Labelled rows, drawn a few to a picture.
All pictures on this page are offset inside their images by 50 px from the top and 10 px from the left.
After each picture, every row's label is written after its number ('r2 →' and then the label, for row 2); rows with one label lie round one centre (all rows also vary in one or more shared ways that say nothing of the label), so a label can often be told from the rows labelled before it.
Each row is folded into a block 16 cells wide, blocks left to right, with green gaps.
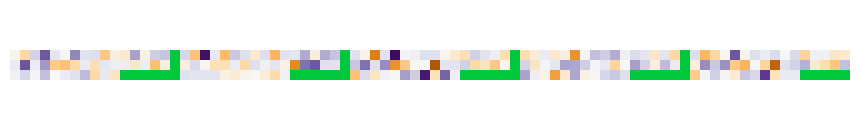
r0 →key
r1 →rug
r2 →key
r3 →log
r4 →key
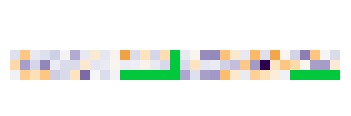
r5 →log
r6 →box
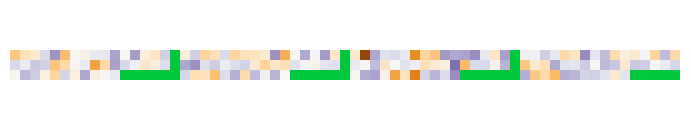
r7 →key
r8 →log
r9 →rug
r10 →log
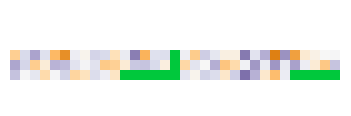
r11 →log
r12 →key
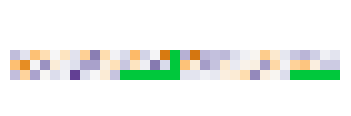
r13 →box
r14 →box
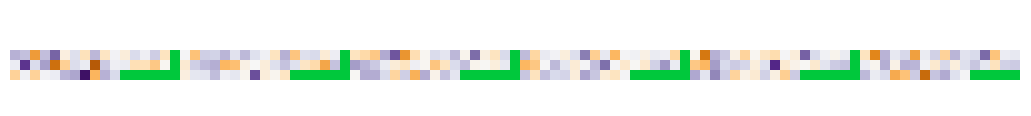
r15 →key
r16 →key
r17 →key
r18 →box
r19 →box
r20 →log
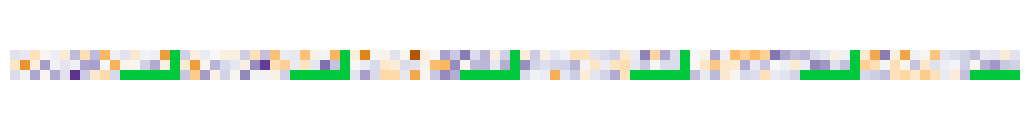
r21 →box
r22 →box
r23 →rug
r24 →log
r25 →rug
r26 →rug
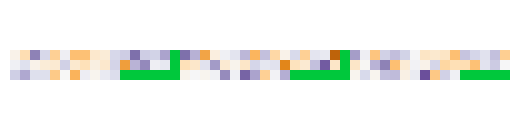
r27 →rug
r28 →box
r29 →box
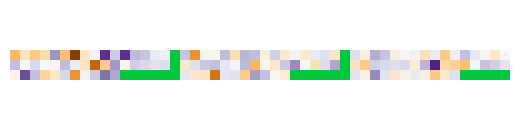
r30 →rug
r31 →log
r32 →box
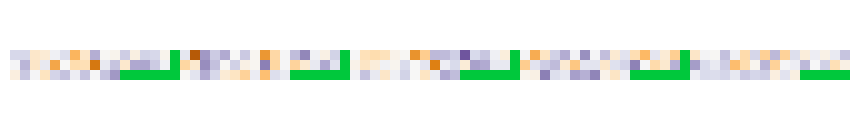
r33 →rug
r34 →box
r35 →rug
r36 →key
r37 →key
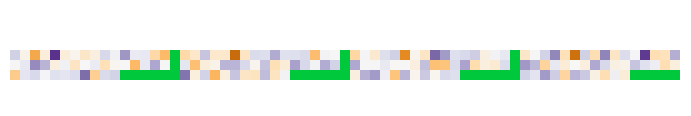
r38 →box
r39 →log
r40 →key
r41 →key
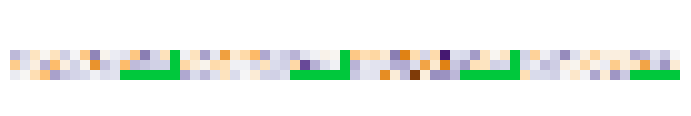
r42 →rug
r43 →rug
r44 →log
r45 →box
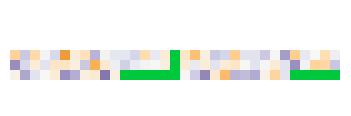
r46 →key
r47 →key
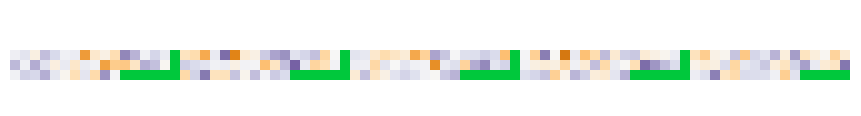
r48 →box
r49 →key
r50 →rug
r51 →rug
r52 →key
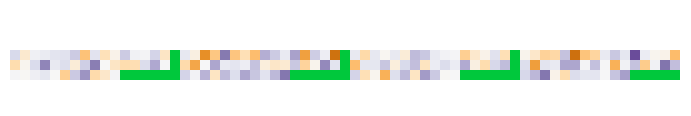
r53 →box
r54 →box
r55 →log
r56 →box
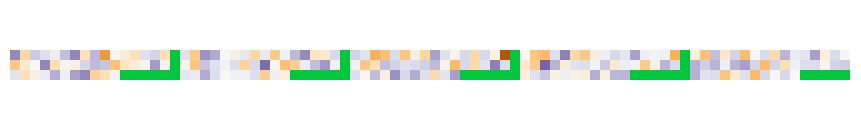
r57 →box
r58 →box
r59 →box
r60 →box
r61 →log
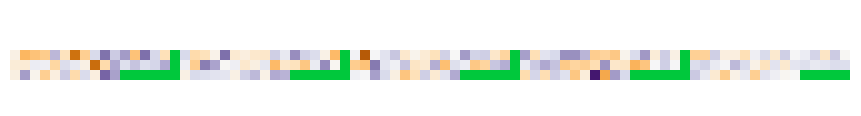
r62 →rug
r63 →box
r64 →box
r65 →box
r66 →log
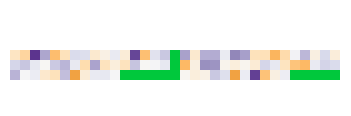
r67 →log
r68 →box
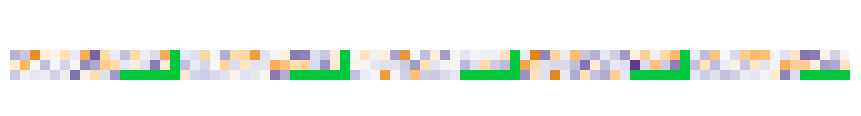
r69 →box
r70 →box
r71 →log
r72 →log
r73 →box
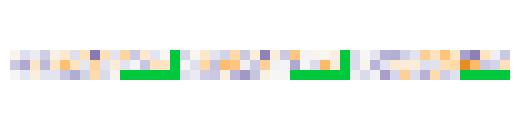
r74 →key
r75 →key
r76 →box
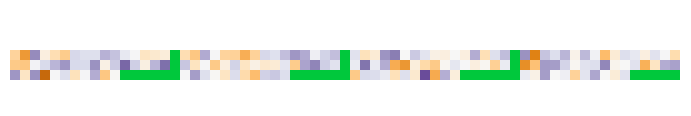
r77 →log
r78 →rug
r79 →key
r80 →box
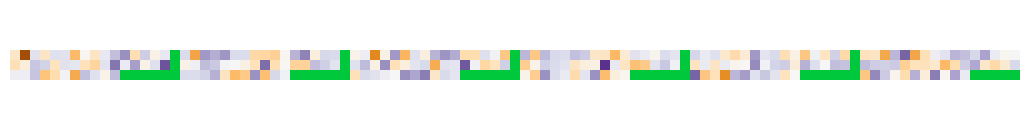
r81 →rug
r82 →box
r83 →key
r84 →box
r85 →log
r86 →key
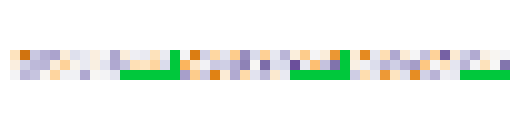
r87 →key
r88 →log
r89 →log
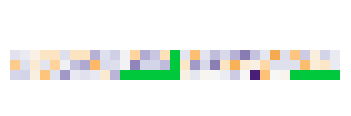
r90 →rug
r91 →key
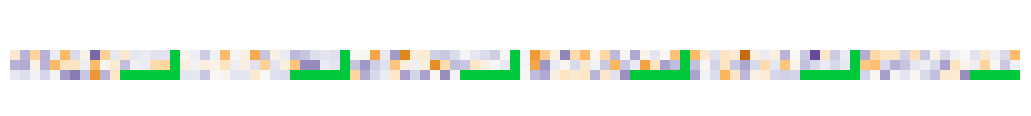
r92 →key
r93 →rug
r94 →key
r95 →box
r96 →log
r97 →box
